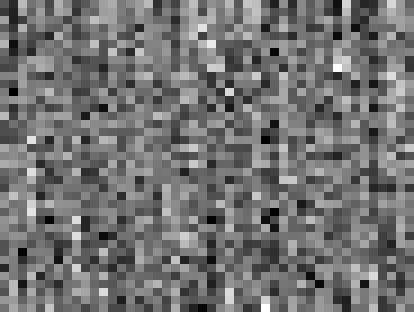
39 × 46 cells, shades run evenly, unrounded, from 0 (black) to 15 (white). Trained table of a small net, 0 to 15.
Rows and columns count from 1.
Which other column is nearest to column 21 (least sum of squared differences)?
22
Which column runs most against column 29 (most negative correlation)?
38
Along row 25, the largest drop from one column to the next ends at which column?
5
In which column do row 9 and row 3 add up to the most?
24
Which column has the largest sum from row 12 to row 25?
32
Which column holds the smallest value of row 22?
21
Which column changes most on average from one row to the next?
26
